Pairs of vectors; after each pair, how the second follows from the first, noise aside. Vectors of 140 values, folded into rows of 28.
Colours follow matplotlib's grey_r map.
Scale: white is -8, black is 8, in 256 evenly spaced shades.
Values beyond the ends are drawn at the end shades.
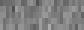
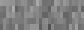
negated.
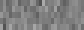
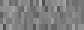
sign-scrambled.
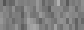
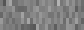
sign-scrambled.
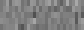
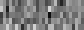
reversed, scaled up.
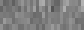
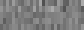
sign-scrambled.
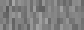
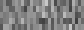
reversed, scaled up.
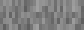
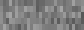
sign-scrambled.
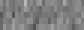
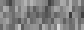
reversed, scaled up.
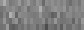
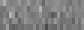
copied.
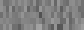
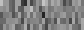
reversed, scaled up.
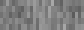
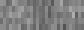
negated.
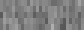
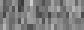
reversed, scaled up.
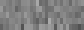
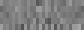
sign-scrambled.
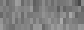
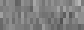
negated.
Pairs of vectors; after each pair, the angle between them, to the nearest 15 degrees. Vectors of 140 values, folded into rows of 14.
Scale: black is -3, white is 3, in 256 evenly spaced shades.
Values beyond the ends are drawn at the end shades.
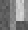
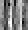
75 degrees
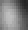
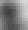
165 degrees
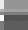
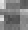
45 degrees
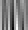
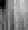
75 degrees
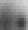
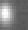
105 degrees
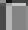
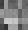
75 degrees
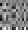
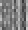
120 degrees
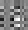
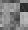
105 degrees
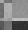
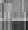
30 degrees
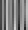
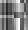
120 degrees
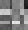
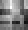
135 degrees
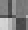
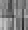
45 degrees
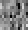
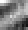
105 degrees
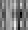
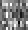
45 degrees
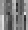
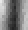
75 degrees
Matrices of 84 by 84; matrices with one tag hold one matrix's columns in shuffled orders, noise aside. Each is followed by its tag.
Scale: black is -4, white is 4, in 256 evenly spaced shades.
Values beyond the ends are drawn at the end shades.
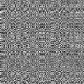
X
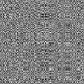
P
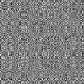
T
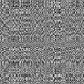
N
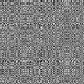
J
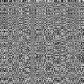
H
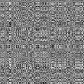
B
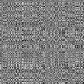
B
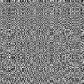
H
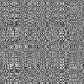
B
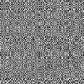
T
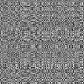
B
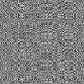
P
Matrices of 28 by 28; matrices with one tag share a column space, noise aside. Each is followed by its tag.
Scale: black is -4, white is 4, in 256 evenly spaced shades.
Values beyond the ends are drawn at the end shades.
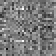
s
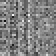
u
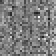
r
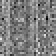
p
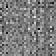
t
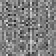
u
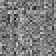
p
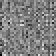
u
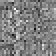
s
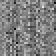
t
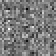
s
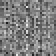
u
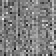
u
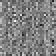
u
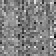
r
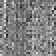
p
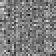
u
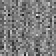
u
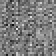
u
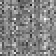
p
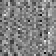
u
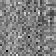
r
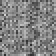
u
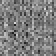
r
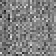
p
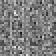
r
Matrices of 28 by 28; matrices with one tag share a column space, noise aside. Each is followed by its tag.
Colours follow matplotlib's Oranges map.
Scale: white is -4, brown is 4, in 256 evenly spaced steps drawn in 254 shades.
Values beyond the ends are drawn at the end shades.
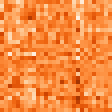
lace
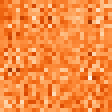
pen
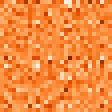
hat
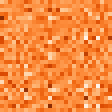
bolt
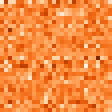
hat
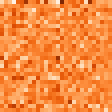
hat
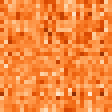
lace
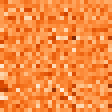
bolt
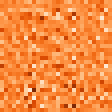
bolt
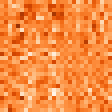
lace
